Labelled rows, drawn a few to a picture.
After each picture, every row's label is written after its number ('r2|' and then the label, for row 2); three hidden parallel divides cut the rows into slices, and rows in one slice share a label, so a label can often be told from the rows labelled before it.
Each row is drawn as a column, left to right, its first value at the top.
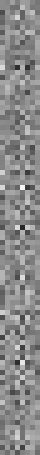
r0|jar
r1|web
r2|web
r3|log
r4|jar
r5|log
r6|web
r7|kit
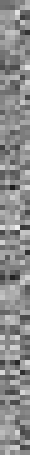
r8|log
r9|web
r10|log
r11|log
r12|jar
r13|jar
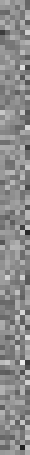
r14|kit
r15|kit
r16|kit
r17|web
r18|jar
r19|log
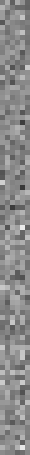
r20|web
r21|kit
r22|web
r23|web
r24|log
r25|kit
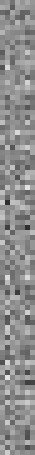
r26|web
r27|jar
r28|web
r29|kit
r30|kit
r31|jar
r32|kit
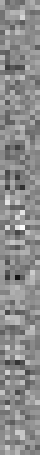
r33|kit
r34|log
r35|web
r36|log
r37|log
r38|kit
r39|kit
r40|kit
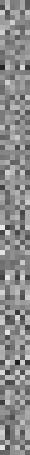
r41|log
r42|jar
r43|kit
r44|log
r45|jar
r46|log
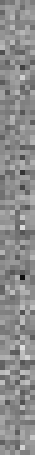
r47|web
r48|web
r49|web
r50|kit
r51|log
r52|web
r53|web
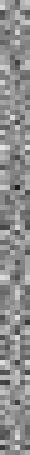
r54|jar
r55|jar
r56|web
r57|log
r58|kit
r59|jar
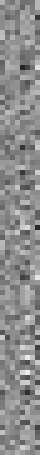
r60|web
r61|kit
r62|kit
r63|kit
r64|log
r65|log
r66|web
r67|jar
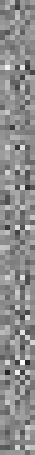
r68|kit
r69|jar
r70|kit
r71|log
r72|jar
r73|log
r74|web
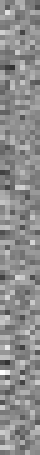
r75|log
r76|log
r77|web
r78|kit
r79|jar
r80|kit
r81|web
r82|web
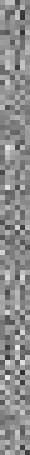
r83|web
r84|jar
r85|kit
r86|log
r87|jar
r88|web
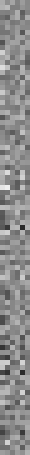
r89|jar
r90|jar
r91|web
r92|web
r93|jar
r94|web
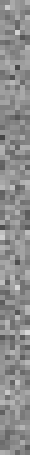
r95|kit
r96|kit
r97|kit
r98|web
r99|kit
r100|kit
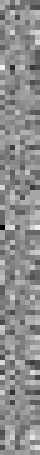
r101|jar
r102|web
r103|log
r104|kit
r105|kit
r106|web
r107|log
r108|log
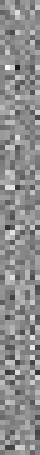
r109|web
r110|jar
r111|jar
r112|log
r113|web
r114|kit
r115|log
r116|jar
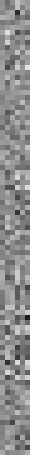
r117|kit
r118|log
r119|web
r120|jar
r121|kit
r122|jar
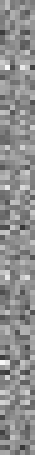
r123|jar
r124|jar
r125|web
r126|web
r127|jar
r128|jar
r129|web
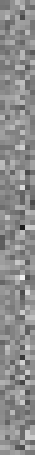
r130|web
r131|web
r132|web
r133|kit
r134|jar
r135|log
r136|web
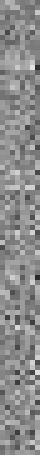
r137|web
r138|kit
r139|kit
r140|jar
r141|web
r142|kit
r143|jar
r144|log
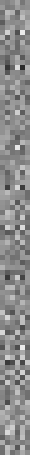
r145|kit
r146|log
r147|web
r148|jar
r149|log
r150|kit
